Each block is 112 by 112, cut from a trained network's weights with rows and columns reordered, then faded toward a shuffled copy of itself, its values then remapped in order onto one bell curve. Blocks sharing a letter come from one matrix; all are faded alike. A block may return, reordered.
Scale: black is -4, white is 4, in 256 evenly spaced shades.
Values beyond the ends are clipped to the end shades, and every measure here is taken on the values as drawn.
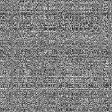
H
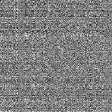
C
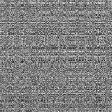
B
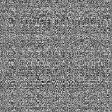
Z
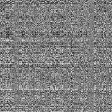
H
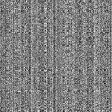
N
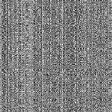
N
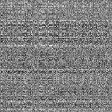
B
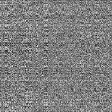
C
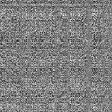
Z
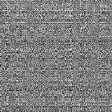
H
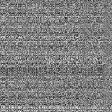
B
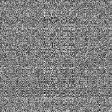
Z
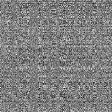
Z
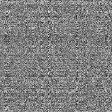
Z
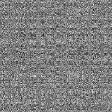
Z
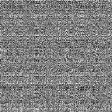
B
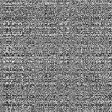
B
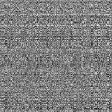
H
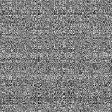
C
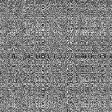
C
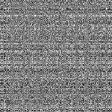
B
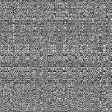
C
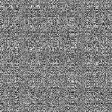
C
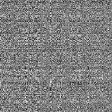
Z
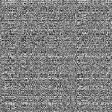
B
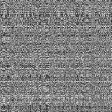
B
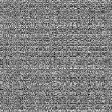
B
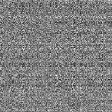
C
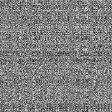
C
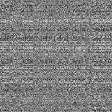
B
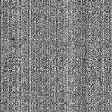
N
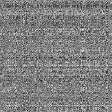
H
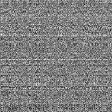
H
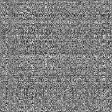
C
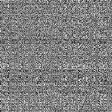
C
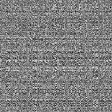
B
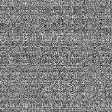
Z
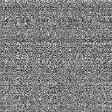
C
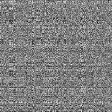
C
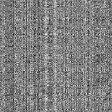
N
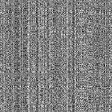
N
